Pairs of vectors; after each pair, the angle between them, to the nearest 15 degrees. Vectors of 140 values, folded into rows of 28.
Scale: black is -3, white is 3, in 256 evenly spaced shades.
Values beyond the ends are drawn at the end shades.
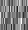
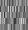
45 degrees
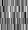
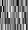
45 degrees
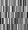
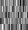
45 degrees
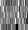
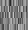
90 degrees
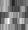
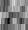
165 degrees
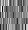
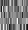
150 degrees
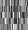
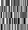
45 degrees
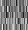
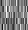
165 degrees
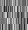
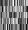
90 degrees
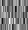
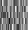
150 degrees
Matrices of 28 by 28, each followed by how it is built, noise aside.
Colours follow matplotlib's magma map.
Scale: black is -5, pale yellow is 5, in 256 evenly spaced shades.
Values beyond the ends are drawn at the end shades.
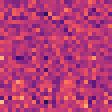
low rank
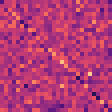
diagonal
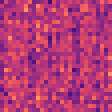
blocks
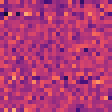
uneven rows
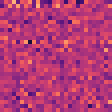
uneven rows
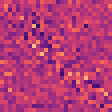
banded
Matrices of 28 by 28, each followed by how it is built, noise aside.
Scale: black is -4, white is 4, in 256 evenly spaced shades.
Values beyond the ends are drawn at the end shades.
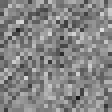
Hankel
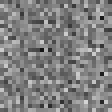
repeating rows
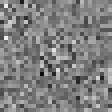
block diagonal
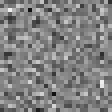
low rank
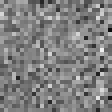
uneven columns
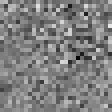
upper triangular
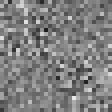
block diagonal
